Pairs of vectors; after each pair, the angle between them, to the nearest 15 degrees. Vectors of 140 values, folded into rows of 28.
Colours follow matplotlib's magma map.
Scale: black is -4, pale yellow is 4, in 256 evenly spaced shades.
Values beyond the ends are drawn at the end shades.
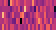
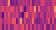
150 degrees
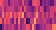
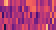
105 degrees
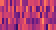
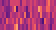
120 degrees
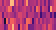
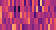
75 degrees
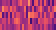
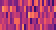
30 degrees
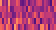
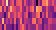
105 degrees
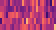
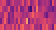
60 degrees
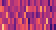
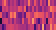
135 degrees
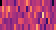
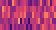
90 degrees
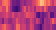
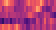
60 degrees
